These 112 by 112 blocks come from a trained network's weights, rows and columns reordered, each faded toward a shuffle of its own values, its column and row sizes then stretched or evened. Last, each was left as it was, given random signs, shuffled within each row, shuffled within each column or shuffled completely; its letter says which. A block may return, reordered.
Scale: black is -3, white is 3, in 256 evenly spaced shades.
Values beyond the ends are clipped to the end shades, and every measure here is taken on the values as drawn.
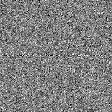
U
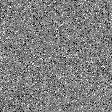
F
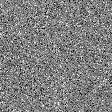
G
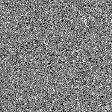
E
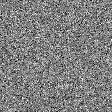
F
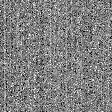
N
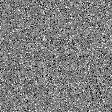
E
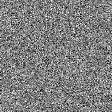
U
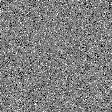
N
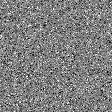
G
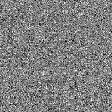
U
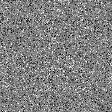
E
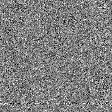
E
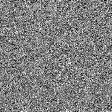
E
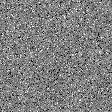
G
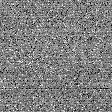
F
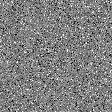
G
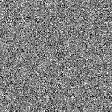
U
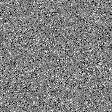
F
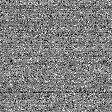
F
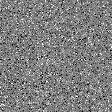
E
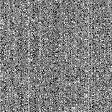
U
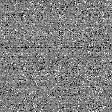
U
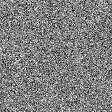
N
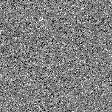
E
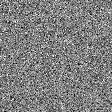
G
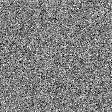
F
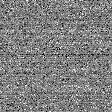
F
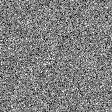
G
